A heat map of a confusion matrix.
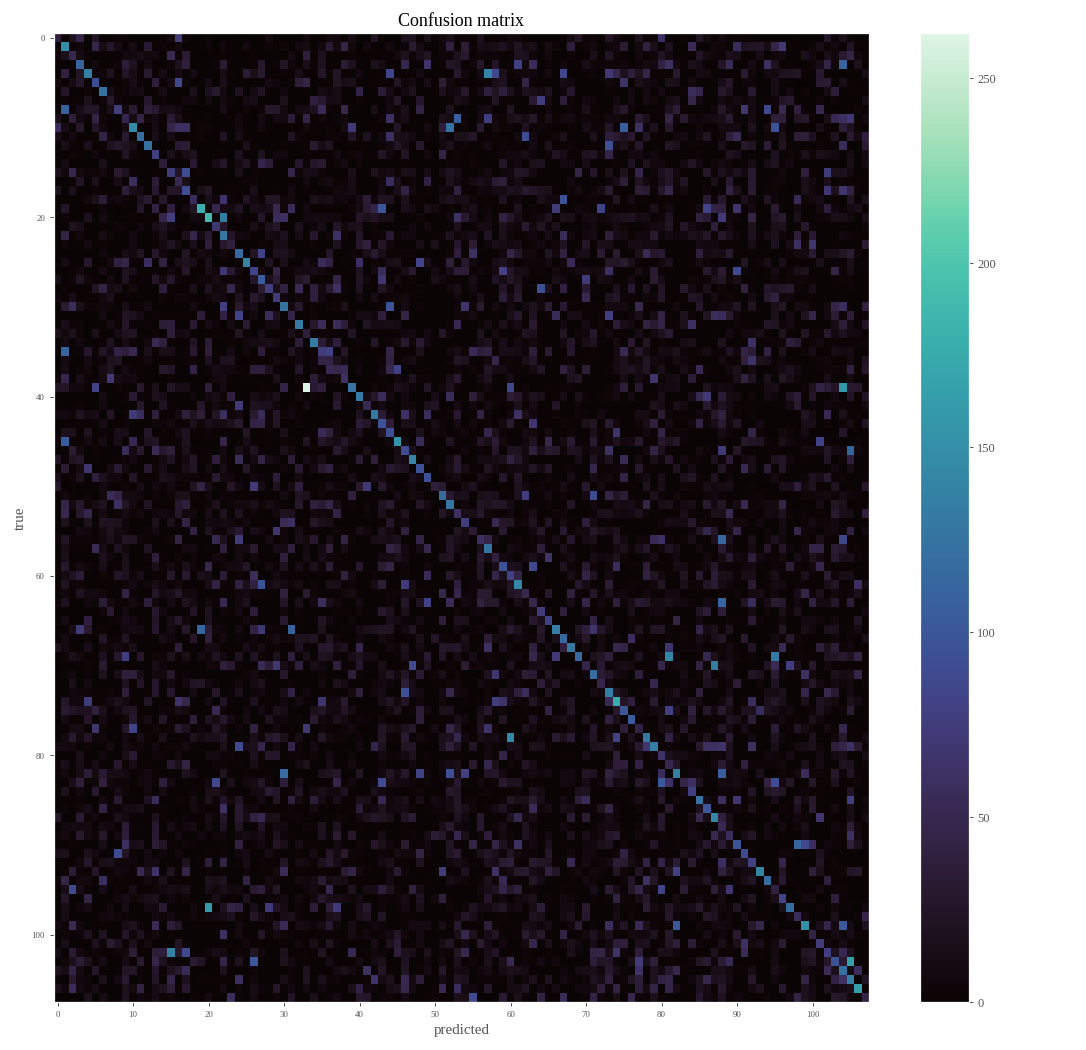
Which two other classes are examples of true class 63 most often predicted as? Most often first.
88, 49
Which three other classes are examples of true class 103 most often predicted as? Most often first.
105, 26, 77
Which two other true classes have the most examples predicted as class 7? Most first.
38, 51
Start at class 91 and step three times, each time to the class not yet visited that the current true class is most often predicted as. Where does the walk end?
96
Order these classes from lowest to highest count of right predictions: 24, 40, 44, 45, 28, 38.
38, 28, 44, 24, 40, 45
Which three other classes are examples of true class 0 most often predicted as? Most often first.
16, 80, 3
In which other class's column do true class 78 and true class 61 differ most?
60
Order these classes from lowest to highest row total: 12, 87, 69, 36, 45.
36, 12, 87, 45, 69
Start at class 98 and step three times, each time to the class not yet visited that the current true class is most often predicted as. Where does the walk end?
29
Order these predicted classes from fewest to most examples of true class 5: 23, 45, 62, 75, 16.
23, 45, 62, 75, 16
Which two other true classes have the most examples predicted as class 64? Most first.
28, 7
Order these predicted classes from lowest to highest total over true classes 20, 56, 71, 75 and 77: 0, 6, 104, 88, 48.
0, 6, 48, 104, 88
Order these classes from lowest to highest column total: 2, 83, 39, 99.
83, 39, 2, 99
